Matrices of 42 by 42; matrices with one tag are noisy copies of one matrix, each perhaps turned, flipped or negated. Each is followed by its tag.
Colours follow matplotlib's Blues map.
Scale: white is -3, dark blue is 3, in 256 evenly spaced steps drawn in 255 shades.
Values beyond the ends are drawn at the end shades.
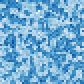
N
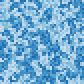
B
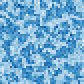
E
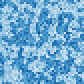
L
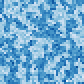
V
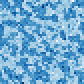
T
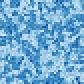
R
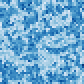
L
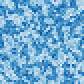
T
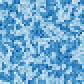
R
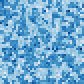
N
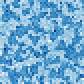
E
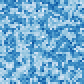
N
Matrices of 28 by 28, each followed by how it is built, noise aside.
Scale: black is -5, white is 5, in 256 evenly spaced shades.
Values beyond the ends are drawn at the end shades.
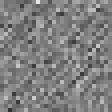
Hankel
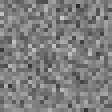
noise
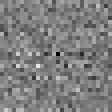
uneven rows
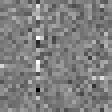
uneven columns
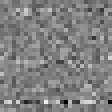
uneven rows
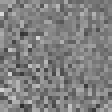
lower triangular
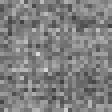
blocks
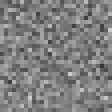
noise
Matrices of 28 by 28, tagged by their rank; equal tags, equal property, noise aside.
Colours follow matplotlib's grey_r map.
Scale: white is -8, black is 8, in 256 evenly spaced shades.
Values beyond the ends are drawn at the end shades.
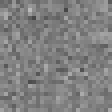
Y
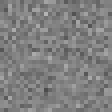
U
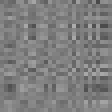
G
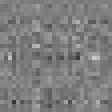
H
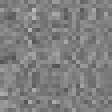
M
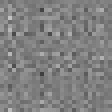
M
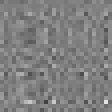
H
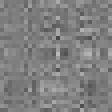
M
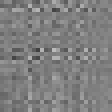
G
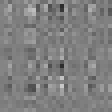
G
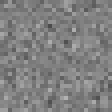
Y
